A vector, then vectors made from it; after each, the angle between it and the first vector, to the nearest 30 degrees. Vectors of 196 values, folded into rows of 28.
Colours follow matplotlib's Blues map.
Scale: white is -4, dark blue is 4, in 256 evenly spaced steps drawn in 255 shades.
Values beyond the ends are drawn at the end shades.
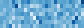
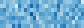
150 degrees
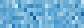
150 degrees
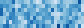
90 degrees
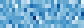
150 degrees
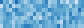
90 degrees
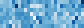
30 degrees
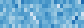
30 degrees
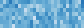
60 degrees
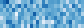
90 degrees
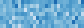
30 degrees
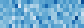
30 degrees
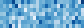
30 degrees
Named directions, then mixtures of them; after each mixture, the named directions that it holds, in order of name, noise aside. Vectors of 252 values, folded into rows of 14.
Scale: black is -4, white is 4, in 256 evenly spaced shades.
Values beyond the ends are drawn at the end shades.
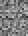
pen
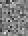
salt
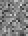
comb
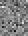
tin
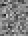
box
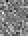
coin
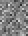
comb.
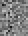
box, salt.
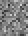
comb.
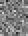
coin, pen.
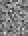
coin, salt.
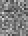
coin, pen.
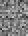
pen.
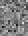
salt, tin.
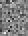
salt.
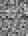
pen.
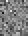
coin.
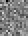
coin, salt.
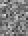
box.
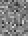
coin, tin.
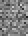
comb, pen.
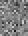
coin, tin.
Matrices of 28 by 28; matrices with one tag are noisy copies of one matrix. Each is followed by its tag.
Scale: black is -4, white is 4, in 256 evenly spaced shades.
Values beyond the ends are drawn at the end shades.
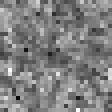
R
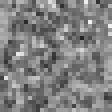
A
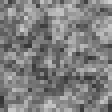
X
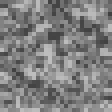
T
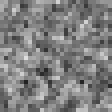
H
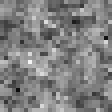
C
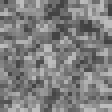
T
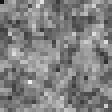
C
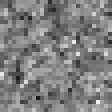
T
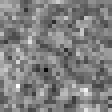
H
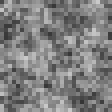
C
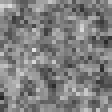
H
